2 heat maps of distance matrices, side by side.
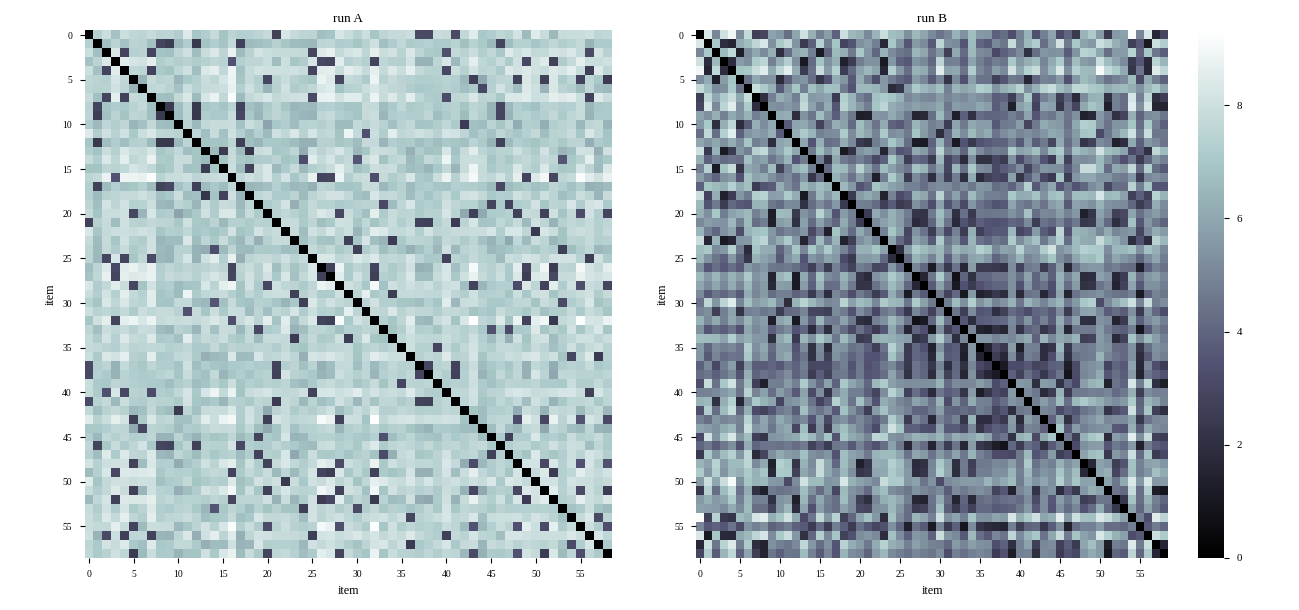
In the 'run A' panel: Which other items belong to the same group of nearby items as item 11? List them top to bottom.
31
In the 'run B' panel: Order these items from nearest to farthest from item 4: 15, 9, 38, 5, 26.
26, 38, 9, 5, 15
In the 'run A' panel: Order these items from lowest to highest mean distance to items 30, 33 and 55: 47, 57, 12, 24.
24, 47, 12, 57
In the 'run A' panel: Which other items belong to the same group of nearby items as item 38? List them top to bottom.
0, 21, 37, 41
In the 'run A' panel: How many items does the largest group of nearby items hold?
8
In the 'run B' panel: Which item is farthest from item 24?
44
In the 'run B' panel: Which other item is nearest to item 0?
57
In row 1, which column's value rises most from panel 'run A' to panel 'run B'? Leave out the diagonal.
8
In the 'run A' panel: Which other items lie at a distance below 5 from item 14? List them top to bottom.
24, 30, 53
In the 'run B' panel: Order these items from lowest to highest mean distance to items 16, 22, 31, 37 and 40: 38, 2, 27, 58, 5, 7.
38, 5, 2, 58, 27, 7
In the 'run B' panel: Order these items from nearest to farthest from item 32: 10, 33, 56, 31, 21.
21, 33, 31, 56, 10
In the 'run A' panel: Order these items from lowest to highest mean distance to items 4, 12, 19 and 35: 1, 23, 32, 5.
1, 23, 5, 32
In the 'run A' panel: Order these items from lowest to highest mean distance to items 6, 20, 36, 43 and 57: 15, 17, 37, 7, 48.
48, 17, 37, 15, 7
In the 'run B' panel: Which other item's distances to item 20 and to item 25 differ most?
48
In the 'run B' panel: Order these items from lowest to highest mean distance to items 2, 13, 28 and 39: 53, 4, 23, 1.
53, 23, 1, 4
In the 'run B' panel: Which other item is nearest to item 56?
1
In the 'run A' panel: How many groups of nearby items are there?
15
